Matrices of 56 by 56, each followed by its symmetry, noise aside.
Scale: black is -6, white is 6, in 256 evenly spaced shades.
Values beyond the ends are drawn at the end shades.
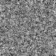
antisymmetric.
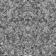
mirrored left to right.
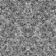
mirrored left to right.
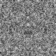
mirrored left to right.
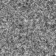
antisymmetric.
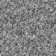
no symmetry.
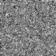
antisymmetric.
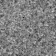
symmetric.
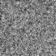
symmetric.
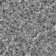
symmetric.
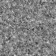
no symmetry.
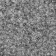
symmetric.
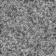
symmetric.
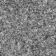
no symmetry.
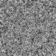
symmetric.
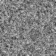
symmetric.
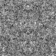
mirrored left to right.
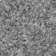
symmetric.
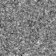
no symmetry.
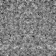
mirrored left to right.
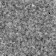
no symmetry.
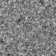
symmetric.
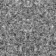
mirrored left to right.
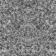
mirrored left to right.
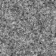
antisymmetric.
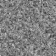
antisymmetric.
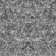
mirrored left to right.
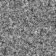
no symmetry.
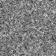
no symmetry.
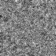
antisymmetric.
